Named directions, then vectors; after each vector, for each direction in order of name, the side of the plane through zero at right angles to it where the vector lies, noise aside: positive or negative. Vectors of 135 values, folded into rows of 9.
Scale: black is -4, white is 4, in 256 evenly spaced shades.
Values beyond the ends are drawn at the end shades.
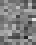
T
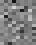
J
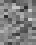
positive, positive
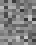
positive, negative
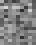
positive, positive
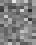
negative, negative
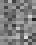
positive, negative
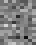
negative, positive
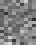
negative, negative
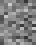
negative, positive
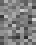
negative, positive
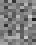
positive, negative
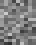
positive, positive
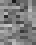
positive, positive
